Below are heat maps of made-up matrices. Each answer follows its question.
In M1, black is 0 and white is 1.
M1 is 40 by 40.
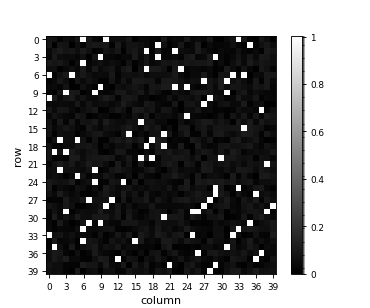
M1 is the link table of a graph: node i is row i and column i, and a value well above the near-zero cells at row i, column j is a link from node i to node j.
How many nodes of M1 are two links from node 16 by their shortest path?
2
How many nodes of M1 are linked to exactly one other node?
10
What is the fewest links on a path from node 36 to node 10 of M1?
6
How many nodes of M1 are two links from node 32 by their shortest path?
4
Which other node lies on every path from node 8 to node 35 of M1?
node 9
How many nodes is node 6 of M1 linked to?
4
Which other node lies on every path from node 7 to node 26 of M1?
node 29
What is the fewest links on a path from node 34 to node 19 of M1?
7
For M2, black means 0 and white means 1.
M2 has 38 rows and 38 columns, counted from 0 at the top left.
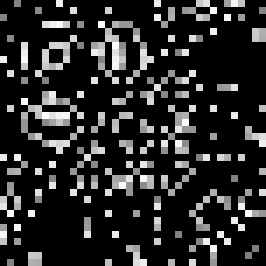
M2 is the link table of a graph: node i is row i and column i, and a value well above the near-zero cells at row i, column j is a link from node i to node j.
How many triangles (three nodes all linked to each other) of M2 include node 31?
4
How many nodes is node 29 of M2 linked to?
6
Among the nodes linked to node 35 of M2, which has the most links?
node 18
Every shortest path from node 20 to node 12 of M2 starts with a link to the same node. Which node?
node 25
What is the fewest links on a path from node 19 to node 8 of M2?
3
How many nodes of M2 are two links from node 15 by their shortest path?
9
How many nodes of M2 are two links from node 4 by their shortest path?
7
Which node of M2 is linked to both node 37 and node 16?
node 5
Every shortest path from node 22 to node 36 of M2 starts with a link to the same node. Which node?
node 28
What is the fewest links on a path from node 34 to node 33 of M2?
2
